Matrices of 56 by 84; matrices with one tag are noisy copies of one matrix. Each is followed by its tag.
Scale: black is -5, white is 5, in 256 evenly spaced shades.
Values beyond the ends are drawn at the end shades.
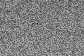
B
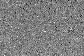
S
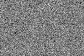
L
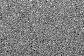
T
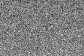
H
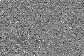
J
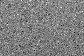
T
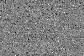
L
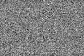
L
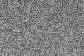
H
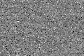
J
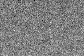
H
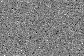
J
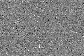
J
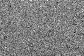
T
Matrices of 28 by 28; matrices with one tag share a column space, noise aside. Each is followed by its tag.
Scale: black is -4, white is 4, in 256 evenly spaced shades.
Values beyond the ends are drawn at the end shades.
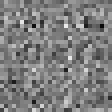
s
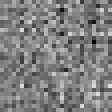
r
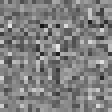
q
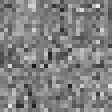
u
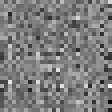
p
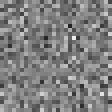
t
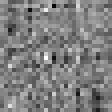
u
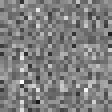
p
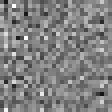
t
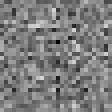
q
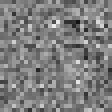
s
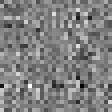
p
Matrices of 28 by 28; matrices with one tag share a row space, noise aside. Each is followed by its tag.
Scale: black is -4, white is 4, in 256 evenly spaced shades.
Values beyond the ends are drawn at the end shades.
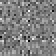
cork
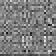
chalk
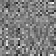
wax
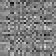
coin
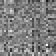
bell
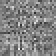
coin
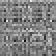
chalk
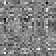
bell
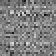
coin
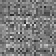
coin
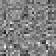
bell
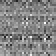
chalk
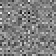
cork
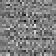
coin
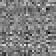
bell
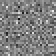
wax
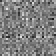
wax
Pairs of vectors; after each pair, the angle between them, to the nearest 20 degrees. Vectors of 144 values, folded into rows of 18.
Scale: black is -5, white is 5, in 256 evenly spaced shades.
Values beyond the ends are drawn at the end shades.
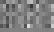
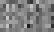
160 degrees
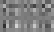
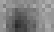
120 degrees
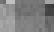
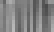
60 degrees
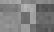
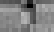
140 degrees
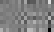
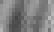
80 degrees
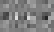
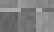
100 degrees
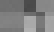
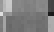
100 degrees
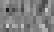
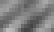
100 degrees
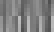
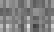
60 degrees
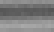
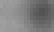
80 degrees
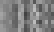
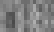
40 degrees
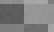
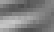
100 degrees
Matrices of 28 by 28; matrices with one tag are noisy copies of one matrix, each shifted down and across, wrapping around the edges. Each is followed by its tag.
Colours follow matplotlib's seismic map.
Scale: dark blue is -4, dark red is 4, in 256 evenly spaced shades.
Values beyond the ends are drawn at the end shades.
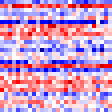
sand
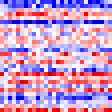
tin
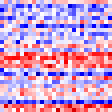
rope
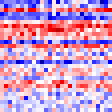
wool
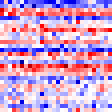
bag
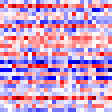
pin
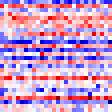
pin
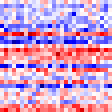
wool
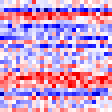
rope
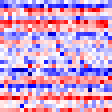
bag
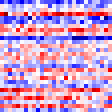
tin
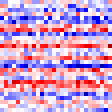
bag
